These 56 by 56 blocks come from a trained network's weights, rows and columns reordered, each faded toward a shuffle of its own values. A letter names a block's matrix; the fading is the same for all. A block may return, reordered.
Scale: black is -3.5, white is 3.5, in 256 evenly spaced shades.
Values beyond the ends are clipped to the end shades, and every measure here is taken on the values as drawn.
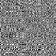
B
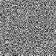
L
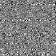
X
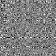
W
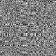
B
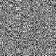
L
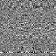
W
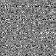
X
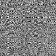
B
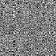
W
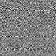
B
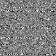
X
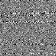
X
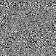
X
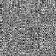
W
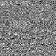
B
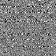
X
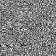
B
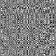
W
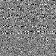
X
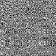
W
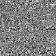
X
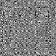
L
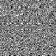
B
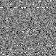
X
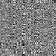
L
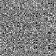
L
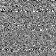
X
